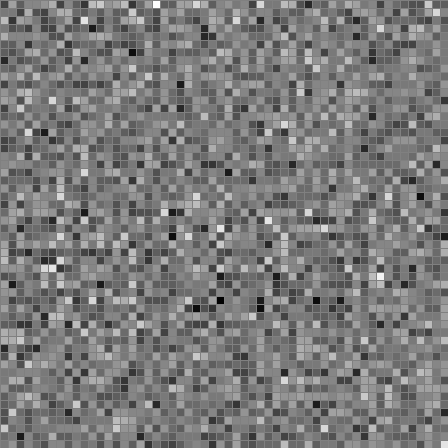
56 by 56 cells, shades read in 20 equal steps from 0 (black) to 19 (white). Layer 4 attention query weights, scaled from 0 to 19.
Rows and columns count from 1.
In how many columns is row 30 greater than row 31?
25
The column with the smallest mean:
22
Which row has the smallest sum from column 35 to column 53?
36
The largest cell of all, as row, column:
1, 20
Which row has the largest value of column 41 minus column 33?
3
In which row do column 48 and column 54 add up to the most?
35
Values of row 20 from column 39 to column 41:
11 10 9
